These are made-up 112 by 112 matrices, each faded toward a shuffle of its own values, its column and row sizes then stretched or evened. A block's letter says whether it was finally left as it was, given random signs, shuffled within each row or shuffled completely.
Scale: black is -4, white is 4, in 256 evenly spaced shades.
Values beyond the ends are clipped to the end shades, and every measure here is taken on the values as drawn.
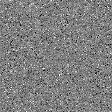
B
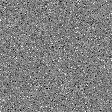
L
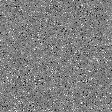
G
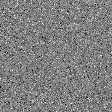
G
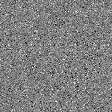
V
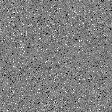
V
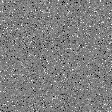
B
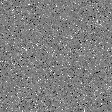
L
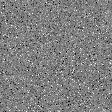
L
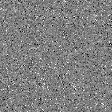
V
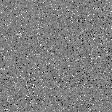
B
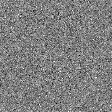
B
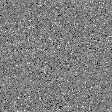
B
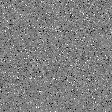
G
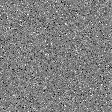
L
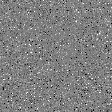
V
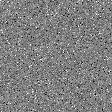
L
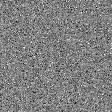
L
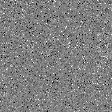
V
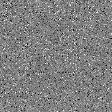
V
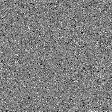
B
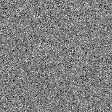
B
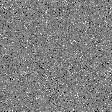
G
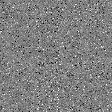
V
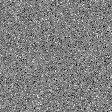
L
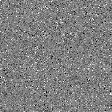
V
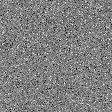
L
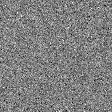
G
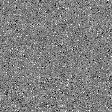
V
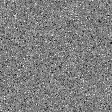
L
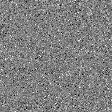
B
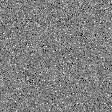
G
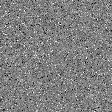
L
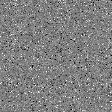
B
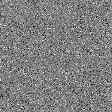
B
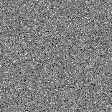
L
